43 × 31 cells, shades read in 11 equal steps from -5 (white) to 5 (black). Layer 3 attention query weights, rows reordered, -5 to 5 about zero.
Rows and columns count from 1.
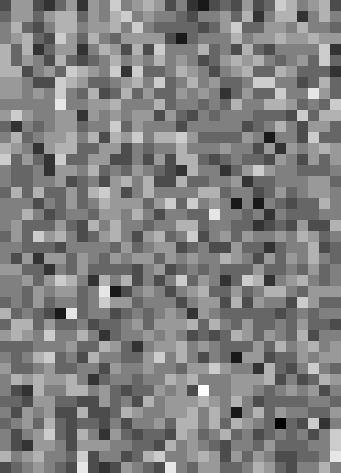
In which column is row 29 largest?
6
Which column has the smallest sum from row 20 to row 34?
28
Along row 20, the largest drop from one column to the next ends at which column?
20
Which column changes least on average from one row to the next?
27
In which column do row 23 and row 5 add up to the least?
15
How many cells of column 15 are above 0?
12
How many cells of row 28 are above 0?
11
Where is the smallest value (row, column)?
36, 19
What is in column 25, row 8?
-3
